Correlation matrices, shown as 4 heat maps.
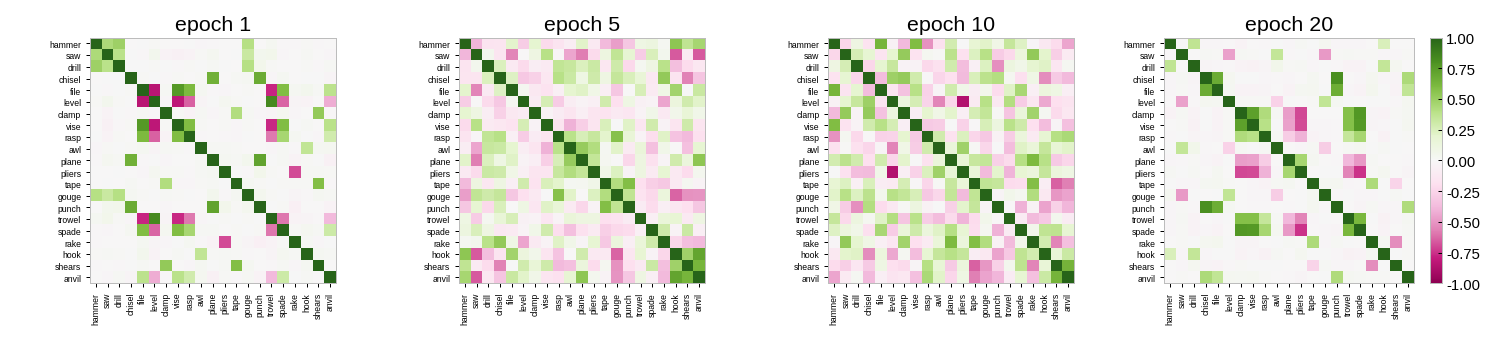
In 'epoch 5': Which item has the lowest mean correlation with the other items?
saw
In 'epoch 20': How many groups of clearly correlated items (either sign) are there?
5
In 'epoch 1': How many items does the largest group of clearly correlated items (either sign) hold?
7
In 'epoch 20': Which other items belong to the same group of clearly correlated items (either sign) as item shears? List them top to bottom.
tape, rake
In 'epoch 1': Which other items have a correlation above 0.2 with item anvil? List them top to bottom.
file, vise, rasp, spade
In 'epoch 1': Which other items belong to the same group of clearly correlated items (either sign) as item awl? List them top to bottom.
hook
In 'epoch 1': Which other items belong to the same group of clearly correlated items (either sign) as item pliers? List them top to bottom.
rake
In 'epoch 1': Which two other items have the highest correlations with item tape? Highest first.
shears, clamp
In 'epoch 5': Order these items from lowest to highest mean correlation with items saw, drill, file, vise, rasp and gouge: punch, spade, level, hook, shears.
hook, shears, level, spade, punch
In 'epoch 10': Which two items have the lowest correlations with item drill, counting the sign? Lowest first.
punch, pliers
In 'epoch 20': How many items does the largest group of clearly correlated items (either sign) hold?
7
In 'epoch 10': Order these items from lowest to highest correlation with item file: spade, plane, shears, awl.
awl, shears, plane, spade
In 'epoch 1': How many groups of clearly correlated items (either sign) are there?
6
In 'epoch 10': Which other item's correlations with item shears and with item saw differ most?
rake
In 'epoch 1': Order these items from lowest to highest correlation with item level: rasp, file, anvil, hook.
file, rasp, anvil, hook
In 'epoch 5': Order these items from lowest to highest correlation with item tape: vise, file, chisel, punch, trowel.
trowel, file, chisel, vise, punch
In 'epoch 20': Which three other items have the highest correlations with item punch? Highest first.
chisel, file, anvil
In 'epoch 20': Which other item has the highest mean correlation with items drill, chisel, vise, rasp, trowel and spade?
clamp
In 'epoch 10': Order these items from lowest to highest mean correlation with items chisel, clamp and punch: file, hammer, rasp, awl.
file, hammer, awl, rasp
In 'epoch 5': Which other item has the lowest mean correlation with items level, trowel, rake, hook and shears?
gouge
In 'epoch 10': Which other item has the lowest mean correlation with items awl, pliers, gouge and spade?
level
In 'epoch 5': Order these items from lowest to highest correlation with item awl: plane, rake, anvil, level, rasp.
level, rake, anvil, rasp, plane
